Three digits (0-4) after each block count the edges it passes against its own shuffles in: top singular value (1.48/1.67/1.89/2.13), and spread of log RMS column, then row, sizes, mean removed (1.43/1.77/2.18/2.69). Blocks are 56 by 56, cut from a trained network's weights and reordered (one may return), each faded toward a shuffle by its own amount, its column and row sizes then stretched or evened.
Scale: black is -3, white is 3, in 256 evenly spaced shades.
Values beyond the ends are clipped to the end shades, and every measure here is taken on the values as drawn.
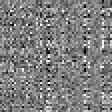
4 4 2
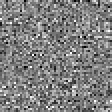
2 0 3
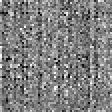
2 1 2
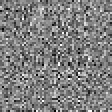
3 2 2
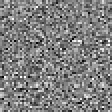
2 0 2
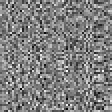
4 3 0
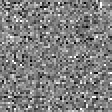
0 1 3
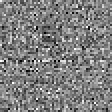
1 0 2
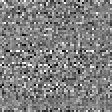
0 1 4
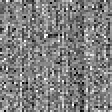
2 0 1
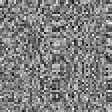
4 2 0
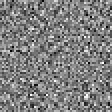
3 1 1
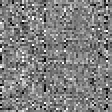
2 4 0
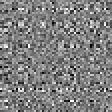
4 2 4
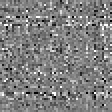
1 3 4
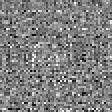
1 0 4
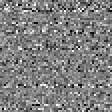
1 0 4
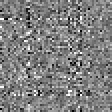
2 3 3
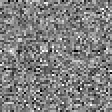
2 0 2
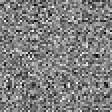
3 0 2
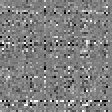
1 4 4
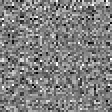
3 3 3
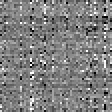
1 4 0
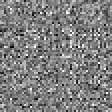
2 1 3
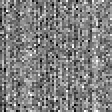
3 1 0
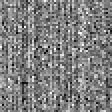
3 0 1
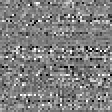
0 0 4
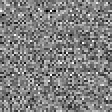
3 0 2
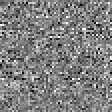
0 0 3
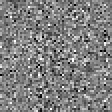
1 3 1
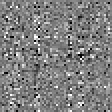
0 4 3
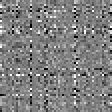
4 4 4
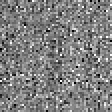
0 0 1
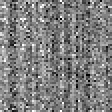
3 2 1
